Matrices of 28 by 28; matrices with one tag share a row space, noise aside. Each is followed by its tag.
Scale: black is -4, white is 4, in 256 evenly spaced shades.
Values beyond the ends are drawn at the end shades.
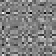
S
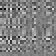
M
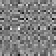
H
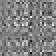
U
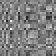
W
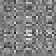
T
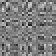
S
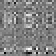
T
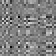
W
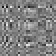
W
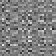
S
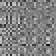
M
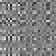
M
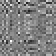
W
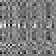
M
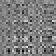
U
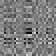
T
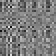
M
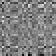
S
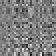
U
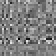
W
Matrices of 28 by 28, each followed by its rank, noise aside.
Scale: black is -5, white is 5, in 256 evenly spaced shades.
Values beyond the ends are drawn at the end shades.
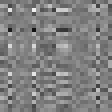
two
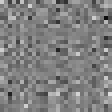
three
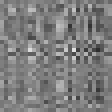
two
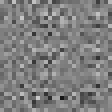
four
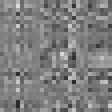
two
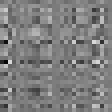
two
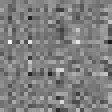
three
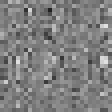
three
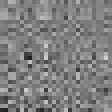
three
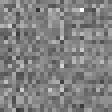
four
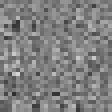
four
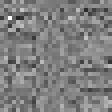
four
